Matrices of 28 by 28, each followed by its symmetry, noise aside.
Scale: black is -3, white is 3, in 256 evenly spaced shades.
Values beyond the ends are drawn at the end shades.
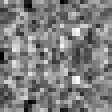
mirrored top to bottom.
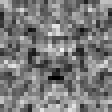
mirrored left to right.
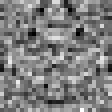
mirrored left to right.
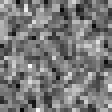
same after a half turn.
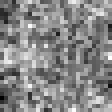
mirrored top to bottom.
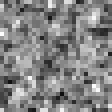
same after a half turn.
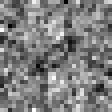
same after a half turn.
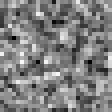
antisymmetric.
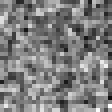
antisymmetric.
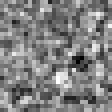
antisymmetric.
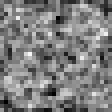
same after a half turn.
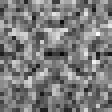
mirrored left to right.
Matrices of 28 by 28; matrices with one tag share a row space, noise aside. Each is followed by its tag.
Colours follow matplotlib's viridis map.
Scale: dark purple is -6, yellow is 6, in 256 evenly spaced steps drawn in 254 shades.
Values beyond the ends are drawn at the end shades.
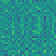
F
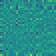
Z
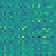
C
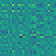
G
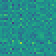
G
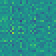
G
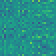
C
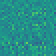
F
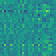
C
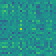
G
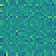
Z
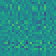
F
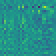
C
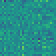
C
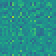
G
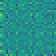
Z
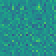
F
